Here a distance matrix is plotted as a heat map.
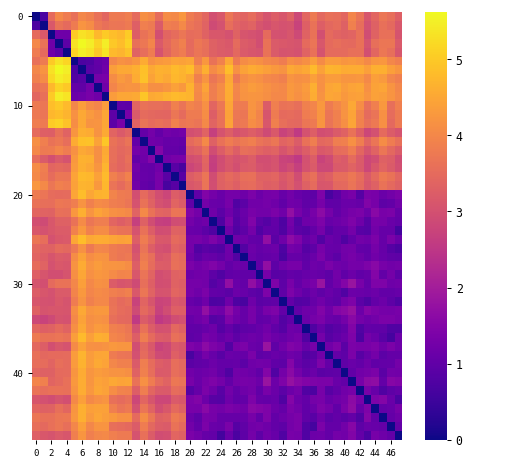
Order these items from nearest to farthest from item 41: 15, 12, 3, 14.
3, 15, 14, 12
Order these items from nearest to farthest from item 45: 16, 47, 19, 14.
47, 16, 19, 14
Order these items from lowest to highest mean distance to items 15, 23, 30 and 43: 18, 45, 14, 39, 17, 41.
39, 45, 41, 17, 18, 14
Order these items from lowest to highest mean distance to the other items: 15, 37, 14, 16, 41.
37, 41, 16, 15, 14
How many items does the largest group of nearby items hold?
28
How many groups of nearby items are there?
6
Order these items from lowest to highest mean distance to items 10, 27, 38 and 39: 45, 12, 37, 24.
24, 45, 37, 12
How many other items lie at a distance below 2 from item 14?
6
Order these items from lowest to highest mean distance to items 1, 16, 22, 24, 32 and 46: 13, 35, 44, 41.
35, 44, 41, 13
